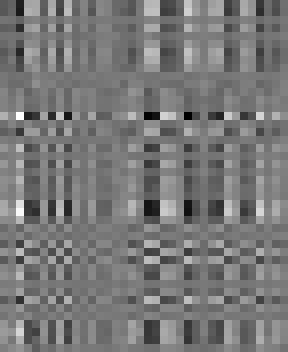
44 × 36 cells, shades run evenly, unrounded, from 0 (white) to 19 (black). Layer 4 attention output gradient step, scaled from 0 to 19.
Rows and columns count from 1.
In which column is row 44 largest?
5
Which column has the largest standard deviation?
3
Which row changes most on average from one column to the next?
15
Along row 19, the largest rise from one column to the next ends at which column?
4
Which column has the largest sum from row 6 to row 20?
33
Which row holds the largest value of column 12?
2
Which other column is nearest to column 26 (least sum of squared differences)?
11
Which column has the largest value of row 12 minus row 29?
19
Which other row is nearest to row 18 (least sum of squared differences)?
36
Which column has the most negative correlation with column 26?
34
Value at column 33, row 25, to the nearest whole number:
8
